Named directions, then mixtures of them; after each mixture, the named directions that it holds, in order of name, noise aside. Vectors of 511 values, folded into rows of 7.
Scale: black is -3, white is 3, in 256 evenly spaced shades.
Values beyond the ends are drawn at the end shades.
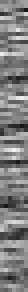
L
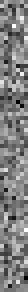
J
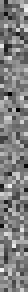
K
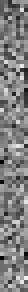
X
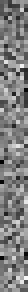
X.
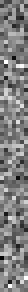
J, X.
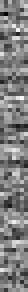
K, L.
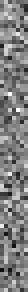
K.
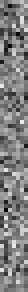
J, K, X.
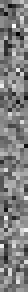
J, K, X.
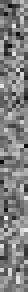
J, K, X.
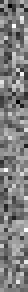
J, X.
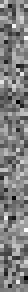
J.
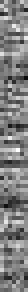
J, L.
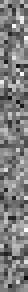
J.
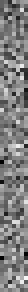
X.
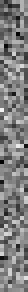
K, X.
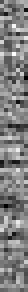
J, L, X.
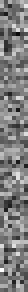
J, K, L.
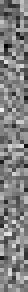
K, X.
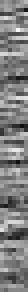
L.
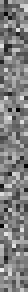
K.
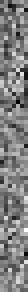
J, X.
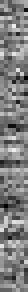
J, L, X.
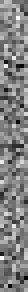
J, K, X.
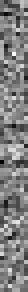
K, L, X.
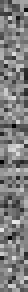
L, X.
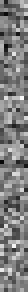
K, L, X.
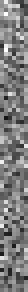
K, X.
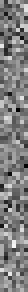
K.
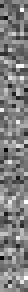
J, L, X.
